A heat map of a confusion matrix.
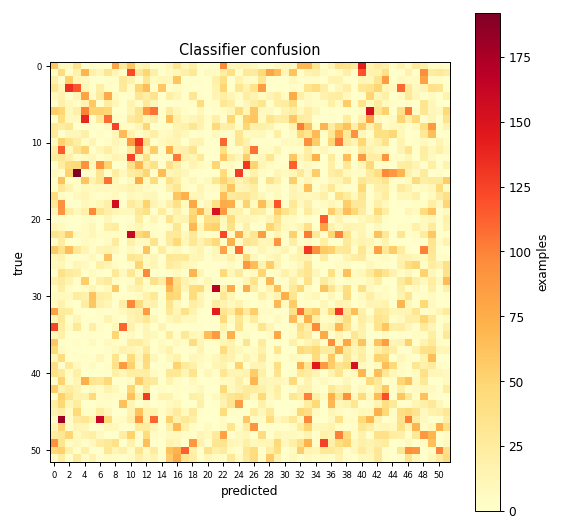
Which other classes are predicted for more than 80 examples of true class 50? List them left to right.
17, 46, 47
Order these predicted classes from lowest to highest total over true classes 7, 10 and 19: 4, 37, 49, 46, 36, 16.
46, 16, 49, 36, 37, 4
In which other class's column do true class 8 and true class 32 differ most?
21
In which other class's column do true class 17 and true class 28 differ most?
15
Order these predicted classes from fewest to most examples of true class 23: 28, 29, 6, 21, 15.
6, 28, 15, 21, 29
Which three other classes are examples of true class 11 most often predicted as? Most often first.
1, 26, 15
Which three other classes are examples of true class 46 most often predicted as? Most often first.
1, 6, 13
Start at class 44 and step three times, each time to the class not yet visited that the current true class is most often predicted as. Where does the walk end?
31
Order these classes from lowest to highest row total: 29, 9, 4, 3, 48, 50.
4, 9, 48, 29, 3, 50
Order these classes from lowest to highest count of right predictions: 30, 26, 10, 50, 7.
26, 30, 10, 50, 7
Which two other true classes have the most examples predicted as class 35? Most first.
49, 20
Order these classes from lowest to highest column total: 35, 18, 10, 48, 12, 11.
35, 18, 48, 11, 10, 12
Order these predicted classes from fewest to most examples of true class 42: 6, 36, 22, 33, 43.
6, 33, 36, 22, 43
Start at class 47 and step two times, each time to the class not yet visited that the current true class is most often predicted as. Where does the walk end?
25
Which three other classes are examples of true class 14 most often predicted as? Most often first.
3, 24, 43
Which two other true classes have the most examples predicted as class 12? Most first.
43, 27
